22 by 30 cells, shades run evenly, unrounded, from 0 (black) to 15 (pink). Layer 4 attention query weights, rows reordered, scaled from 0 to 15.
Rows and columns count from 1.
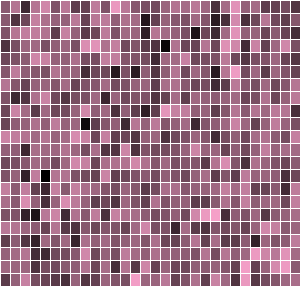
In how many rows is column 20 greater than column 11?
8
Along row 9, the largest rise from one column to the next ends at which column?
17
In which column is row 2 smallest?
15
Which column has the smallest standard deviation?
19
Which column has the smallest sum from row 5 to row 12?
22
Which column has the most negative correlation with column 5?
25
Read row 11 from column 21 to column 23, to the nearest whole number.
8 4 7
